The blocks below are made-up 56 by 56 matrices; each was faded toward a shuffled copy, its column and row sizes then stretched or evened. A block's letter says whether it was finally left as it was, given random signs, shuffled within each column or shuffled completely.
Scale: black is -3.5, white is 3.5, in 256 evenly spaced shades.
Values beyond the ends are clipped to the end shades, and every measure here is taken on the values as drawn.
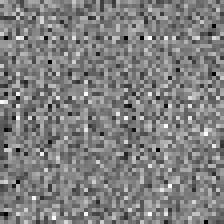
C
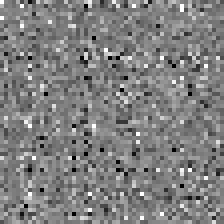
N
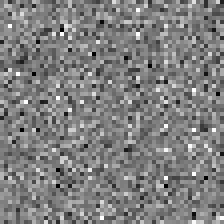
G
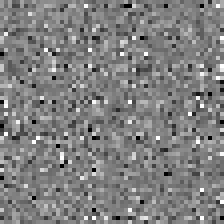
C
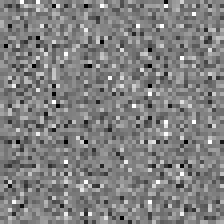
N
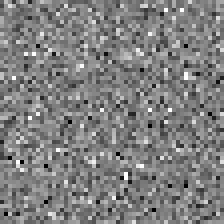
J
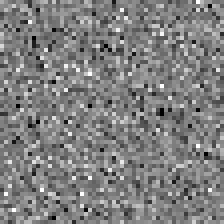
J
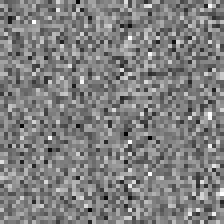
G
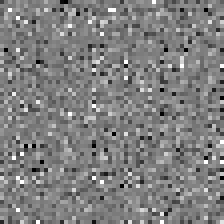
C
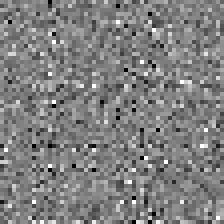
C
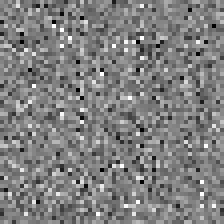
G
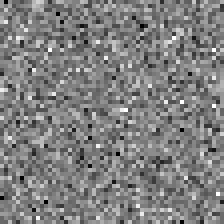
J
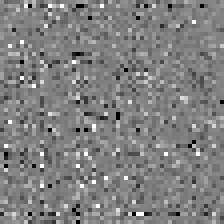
C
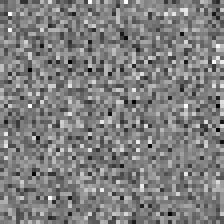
N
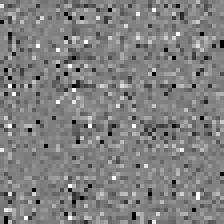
C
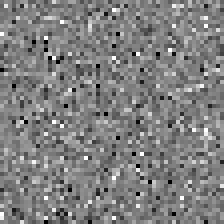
G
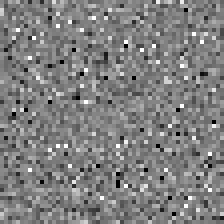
J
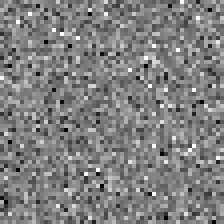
J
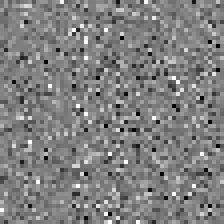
G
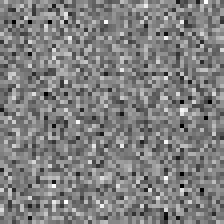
G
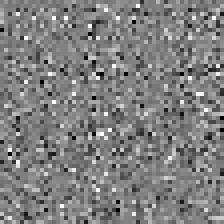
N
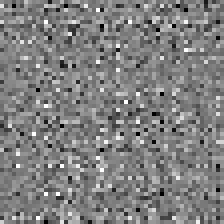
C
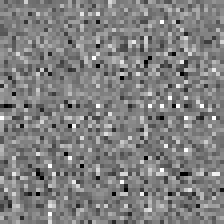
C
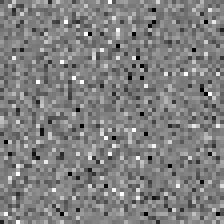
J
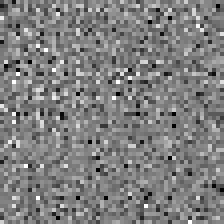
N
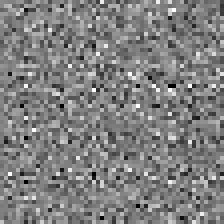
C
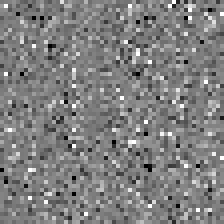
G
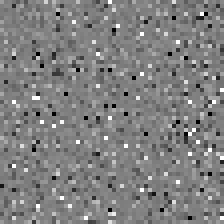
G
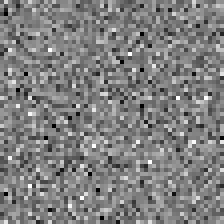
J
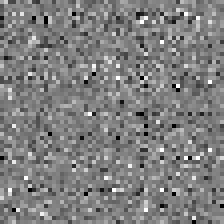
N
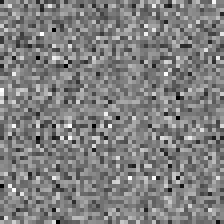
N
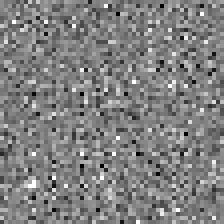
N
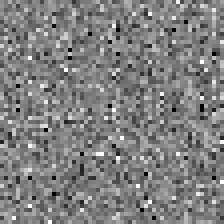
G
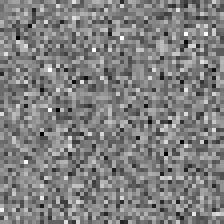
G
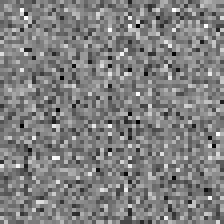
G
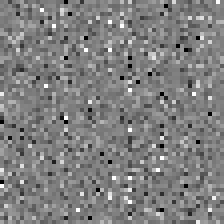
G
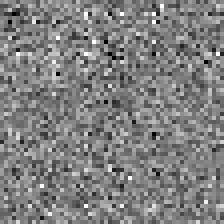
N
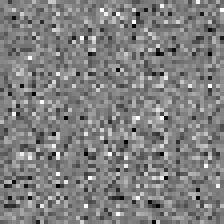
C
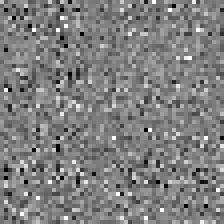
N
